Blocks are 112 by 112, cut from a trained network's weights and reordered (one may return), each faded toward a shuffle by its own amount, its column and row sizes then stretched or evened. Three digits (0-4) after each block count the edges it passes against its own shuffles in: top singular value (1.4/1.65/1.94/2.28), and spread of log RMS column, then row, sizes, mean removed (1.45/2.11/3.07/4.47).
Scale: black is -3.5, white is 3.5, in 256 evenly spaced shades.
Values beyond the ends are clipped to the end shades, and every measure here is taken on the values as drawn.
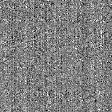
2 1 2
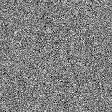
1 0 0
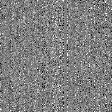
0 3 0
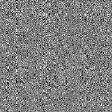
3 3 2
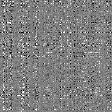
1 3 3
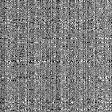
4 0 3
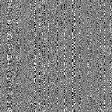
4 4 0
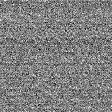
1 1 0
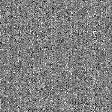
0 1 1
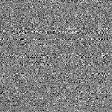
3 1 3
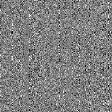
3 3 0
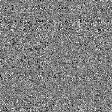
1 1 2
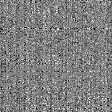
2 0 3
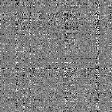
1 3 3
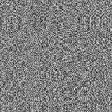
4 1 0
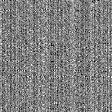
4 0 2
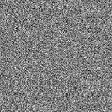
3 1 1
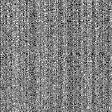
4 0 3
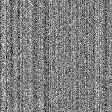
4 2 0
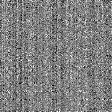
3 1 2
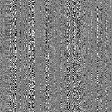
4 4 0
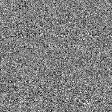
0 0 2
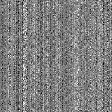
4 3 0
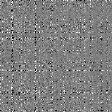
1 3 3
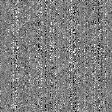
1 3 1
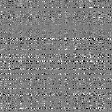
2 3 4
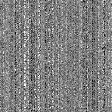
4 3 0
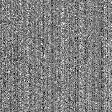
3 2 0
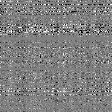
1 1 4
